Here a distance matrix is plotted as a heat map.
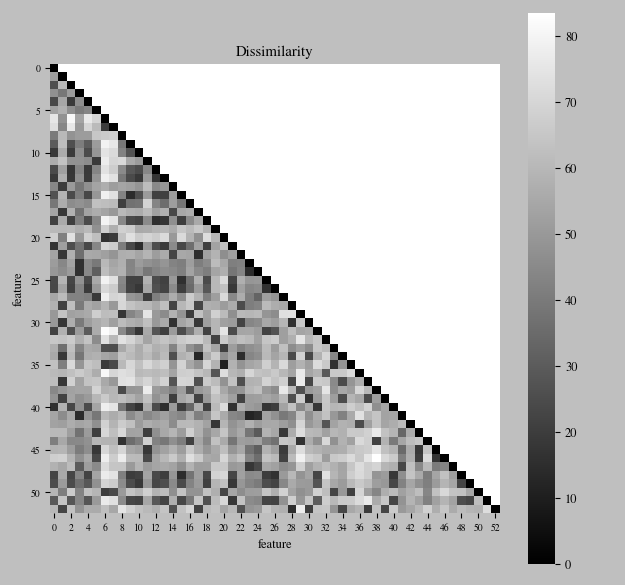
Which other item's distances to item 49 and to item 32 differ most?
48
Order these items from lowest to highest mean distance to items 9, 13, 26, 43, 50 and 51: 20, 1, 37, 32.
1, 20, 32, 37
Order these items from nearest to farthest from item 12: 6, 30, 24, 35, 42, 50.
24, 30, 42, 50, 35, 6
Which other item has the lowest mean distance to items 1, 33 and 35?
20
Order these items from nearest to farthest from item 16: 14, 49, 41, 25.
25, 49, 14, 41
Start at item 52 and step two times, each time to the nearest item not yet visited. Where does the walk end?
30
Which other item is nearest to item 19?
42
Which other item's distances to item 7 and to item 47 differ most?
6
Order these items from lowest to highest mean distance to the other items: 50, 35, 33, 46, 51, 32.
51, 33, 50, 35, 46, 32
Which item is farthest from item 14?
46
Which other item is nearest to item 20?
35
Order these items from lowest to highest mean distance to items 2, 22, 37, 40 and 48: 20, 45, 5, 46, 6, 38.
38, 5, 45, 20, 46, 6
